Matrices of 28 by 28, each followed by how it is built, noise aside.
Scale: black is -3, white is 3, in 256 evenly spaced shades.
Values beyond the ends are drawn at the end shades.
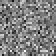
blocks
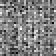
blocks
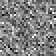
Toeplitz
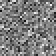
Hankel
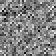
Hankel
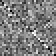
diagonal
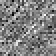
Hankel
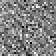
Toeplitz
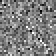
diagonal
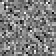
diagonal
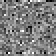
uneven rows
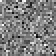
diagonal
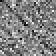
Toeplitz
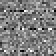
uneven rows
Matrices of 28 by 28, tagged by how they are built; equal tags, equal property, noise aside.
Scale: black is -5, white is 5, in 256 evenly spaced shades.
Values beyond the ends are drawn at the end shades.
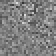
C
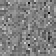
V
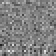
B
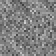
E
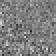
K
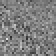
K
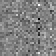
V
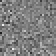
K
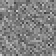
E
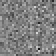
V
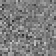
K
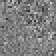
C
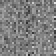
V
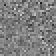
C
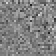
C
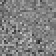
K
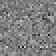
B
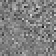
C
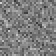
E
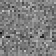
B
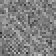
E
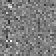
V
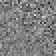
C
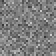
E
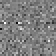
B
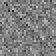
E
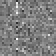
V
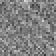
E
